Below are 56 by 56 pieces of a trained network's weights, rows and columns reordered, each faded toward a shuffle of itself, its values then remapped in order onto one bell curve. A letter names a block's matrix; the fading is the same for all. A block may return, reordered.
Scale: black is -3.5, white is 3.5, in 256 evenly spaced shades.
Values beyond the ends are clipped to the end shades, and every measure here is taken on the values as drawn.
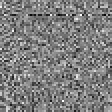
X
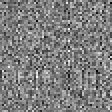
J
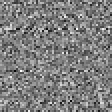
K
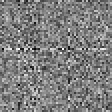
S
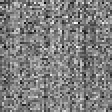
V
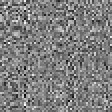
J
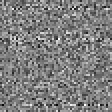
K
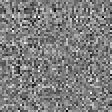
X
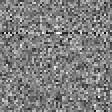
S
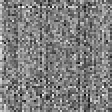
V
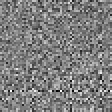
X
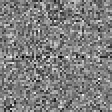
S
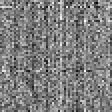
V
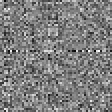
X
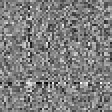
X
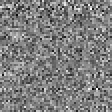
K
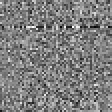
S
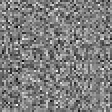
J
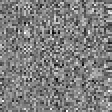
J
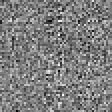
S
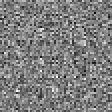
X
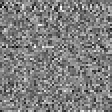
K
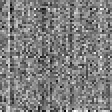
V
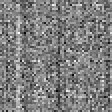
V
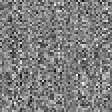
J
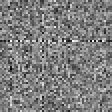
S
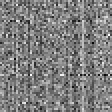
V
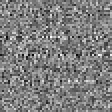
K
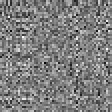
X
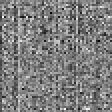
V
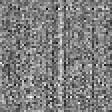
V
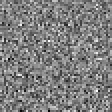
K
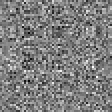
J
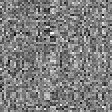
J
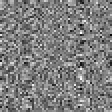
J
